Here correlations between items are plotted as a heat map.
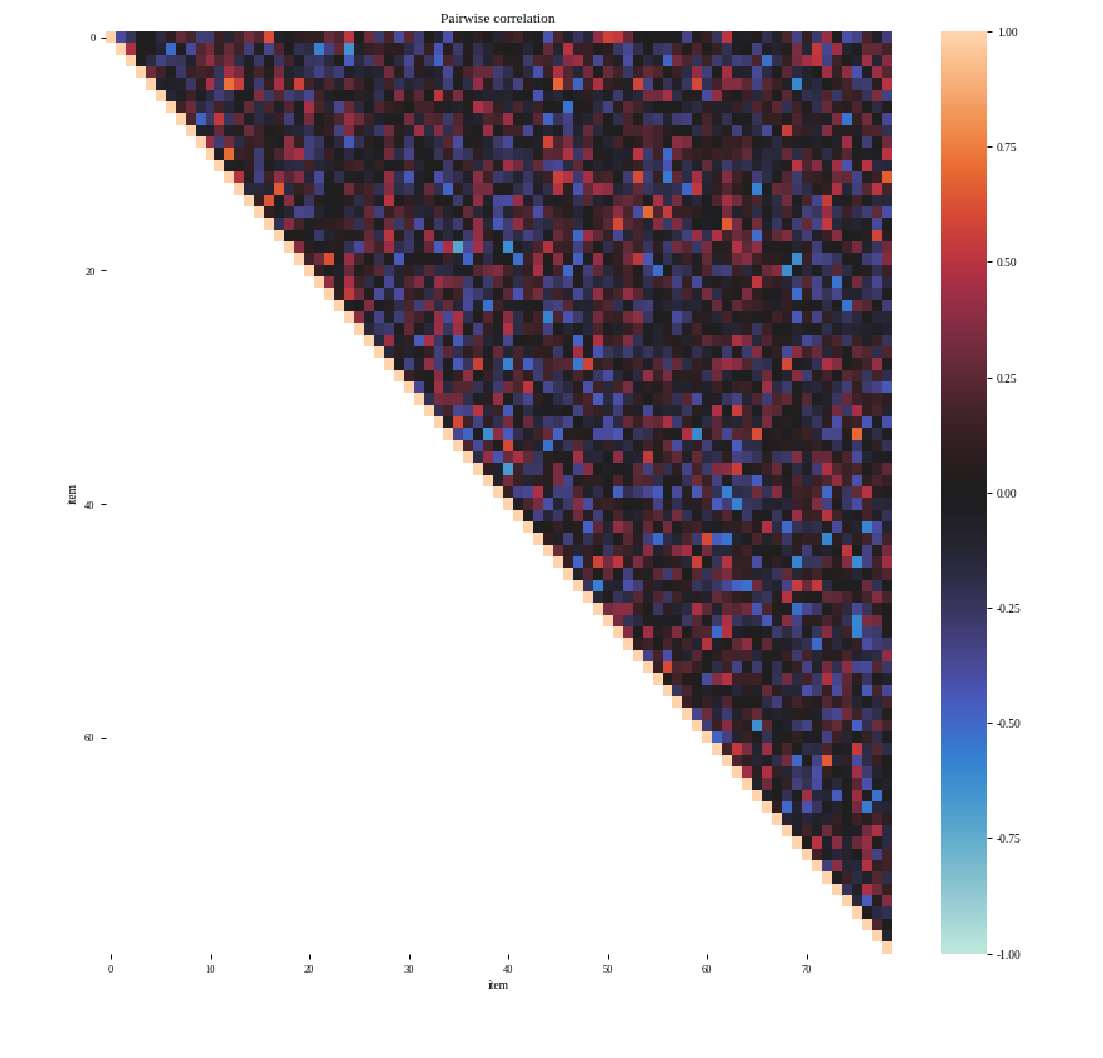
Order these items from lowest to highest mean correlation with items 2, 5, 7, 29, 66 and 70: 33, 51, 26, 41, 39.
51, 26, 39, 41, 33
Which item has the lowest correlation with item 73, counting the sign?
21
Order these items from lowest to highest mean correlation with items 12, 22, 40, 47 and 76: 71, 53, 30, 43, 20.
30, 20, 53, 43, 71
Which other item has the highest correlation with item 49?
45
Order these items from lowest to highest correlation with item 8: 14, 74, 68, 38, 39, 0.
39, 74, 0, 14, 38, 68
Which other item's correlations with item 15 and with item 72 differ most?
37
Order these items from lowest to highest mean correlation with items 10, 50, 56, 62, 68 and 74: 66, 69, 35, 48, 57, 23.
69, 66, 23, 35, 57, 48
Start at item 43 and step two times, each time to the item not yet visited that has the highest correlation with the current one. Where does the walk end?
52
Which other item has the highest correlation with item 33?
35
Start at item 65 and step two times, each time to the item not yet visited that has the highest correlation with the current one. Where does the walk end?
75
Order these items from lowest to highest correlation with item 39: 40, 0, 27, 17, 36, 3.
36, 3, 0, 17, 40, 27
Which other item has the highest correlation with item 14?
16
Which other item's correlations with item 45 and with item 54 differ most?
4
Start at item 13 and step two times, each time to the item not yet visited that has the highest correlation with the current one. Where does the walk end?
77
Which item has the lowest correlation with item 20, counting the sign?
68
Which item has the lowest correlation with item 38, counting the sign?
34
